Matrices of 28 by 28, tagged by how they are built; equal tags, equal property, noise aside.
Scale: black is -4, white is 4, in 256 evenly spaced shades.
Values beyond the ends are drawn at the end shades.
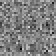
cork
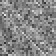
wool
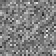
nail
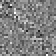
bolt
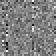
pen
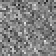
wool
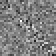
bolt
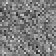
wool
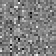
pen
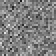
nail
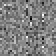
pen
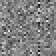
pen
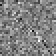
bolt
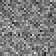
wool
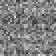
cork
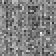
cork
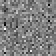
pen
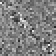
bolt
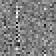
pen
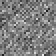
nail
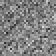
nail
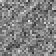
nail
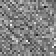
wool
